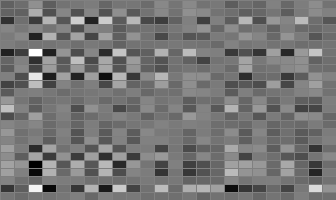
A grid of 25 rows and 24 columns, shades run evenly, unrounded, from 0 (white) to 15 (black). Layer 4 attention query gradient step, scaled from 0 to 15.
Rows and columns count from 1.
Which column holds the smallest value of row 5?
4
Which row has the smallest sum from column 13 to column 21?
21
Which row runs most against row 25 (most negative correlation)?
18
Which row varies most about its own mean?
24
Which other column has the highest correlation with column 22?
20
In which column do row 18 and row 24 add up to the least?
3
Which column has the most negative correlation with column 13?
22
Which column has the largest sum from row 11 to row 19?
6
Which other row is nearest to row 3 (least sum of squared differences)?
8
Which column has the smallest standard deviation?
13
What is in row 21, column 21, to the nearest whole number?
5
